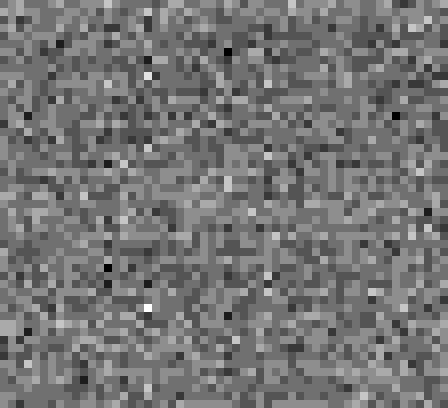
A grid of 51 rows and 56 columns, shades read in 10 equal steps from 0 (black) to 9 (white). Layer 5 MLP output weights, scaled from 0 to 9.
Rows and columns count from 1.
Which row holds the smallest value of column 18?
13
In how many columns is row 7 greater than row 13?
25
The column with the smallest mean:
38
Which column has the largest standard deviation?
19
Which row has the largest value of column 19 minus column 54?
39
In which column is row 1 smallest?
51
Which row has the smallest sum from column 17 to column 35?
12
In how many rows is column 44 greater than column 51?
18
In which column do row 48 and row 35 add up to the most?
34
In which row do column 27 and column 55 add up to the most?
26
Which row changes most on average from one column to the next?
15
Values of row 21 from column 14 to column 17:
1 4 7 3
